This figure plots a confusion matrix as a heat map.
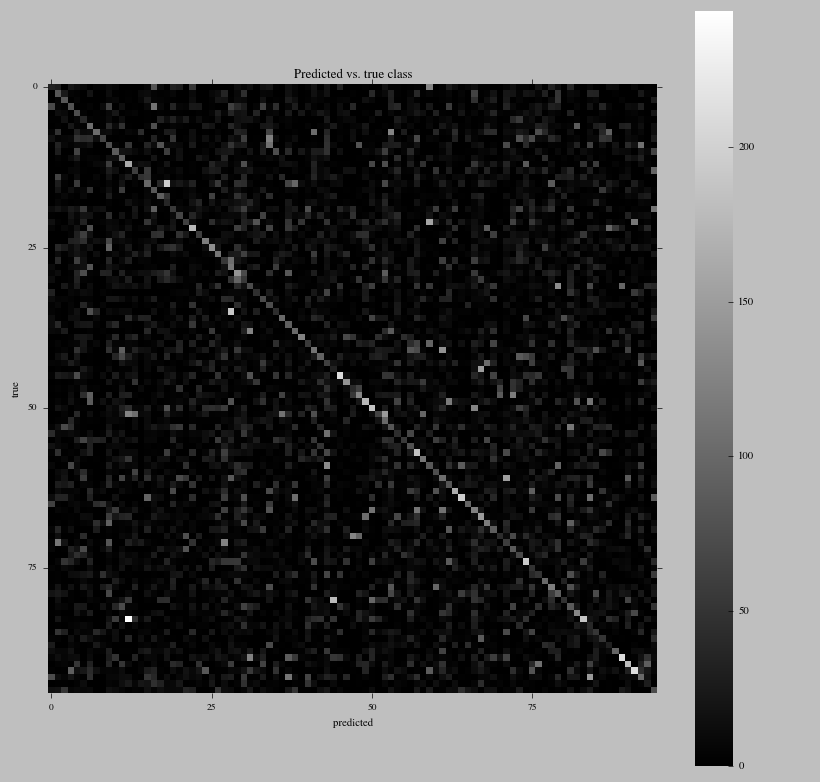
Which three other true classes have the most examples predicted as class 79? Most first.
31, 59, 64
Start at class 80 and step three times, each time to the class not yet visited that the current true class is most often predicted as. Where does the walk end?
49
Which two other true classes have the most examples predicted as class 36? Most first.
51, 48
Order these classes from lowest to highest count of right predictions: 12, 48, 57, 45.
48, 12, 57, 45
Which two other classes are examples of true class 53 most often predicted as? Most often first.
81, 2
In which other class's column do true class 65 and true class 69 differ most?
62
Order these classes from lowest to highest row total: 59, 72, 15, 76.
76, 72, 59, 15
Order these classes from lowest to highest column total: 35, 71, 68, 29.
35, 68, 71, 29
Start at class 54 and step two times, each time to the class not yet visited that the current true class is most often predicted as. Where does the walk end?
68
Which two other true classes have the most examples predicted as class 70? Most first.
48, 47
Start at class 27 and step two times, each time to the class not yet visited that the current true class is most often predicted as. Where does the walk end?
6
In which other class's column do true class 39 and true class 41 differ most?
61
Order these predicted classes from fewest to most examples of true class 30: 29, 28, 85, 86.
86, 85, 28, 29
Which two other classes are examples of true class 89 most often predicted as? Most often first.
31, 37
